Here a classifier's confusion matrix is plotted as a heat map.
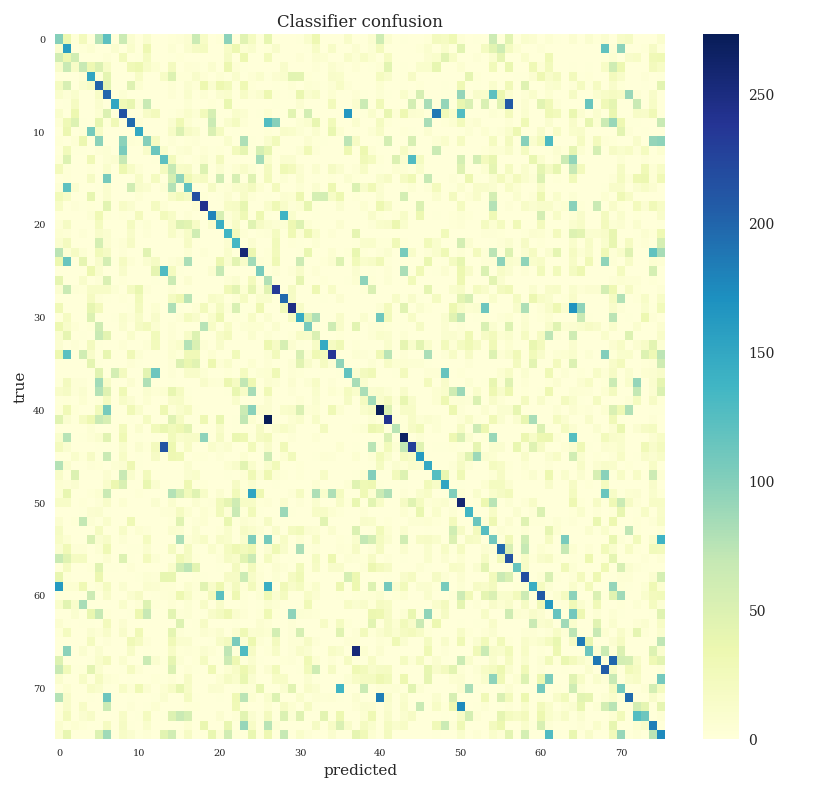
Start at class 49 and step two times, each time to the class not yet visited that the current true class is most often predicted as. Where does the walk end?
1
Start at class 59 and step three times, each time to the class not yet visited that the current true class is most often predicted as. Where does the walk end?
54
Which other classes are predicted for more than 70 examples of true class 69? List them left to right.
54, 61, 75
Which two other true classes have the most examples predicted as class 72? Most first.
73, 37
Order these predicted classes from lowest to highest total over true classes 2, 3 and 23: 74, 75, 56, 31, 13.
13, 31, 56, 75, 74
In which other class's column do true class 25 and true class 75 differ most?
61
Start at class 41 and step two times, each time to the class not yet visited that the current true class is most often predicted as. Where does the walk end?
38
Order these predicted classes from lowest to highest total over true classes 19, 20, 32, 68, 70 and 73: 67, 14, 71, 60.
67, 71, 14, 60
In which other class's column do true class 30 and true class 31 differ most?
40
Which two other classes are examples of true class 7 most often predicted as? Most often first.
56, 66
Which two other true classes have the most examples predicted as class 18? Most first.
43, 31
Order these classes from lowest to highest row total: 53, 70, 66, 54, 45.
53, 45, 70, 66, 54
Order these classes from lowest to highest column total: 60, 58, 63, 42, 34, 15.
42, 63, 34, 15, 60, 58
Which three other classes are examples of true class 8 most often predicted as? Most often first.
47, 36, 50
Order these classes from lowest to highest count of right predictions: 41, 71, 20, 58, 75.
20, 75, 71, 58, 41
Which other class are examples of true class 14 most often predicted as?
64
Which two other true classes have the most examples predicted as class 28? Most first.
19, 51
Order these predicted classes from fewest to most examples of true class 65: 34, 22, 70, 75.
34, 70, 75, 22
